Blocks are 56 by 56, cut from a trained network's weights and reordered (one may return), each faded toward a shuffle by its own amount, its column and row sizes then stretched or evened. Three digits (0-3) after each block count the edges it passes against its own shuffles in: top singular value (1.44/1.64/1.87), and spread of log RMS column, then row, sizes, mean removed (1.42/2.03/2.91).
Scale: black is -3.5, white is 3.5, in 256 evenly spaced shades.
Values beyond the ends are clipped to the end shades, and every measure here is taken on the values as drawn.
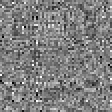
2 1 1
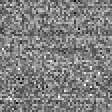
0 0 0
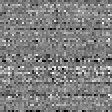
2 1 3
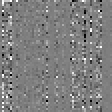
1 3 1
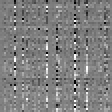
3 3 0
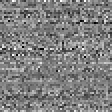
0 0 3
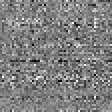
0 2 3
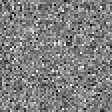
2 0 0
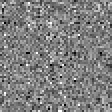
0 1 1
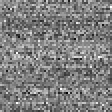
1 0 2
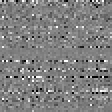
3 1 3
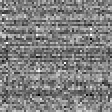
3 1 0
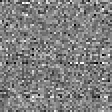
2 0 2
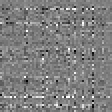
1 2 2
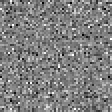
1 0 1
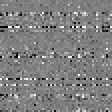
3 1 3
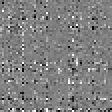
2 2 2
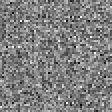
0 0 1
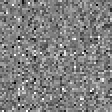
0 2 1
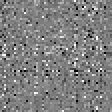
1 2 1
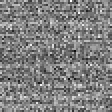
1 1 0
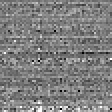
3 1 2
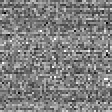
2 0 0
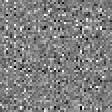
3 2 1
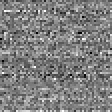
1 0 2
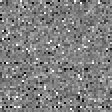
1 0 1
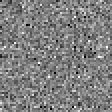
0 0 1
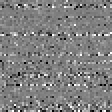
1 0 3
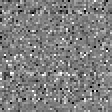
1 0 1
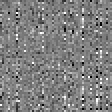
0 3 1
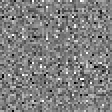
3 1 1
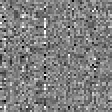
2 2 0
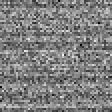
2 0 0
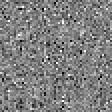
1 1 0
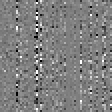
2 3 0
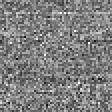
0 0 1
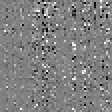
0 3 1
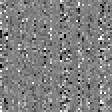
0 3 0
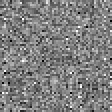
1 1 0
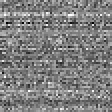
3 1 2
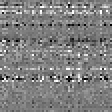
3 2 3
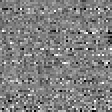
0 0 3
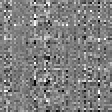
0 3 2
